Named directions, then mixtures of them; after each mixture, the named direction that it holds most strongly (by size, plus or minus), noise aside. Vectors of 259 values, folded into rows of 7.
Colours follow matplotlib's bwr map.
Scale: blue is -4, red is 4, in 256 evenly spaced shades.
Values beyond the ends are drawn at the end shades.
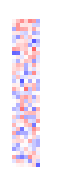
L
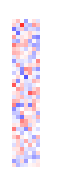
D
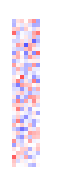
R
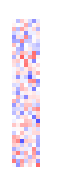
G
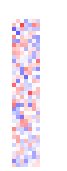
D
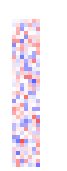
G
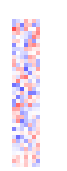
D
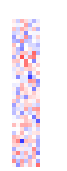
G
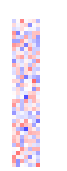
R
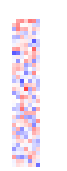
L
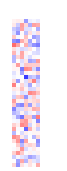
D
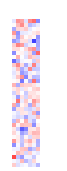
R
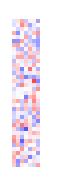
R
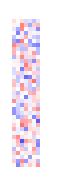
G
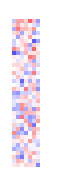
L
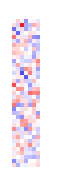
D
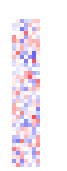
G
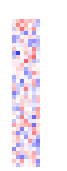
L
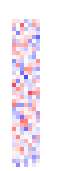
D
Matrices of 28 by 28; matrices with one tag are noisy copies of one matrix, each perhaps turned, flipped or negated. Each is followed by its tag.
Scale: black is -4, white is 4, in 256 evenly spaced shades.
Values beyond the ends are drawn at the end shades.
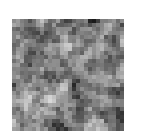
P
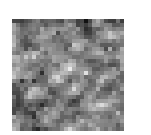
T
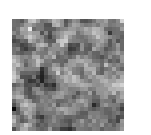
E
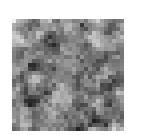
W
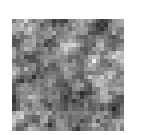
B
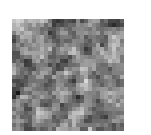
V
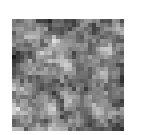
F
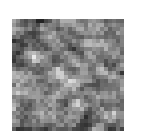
T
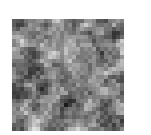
B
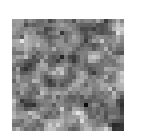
V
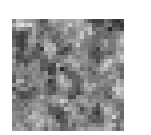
V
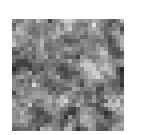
E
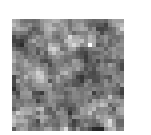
B
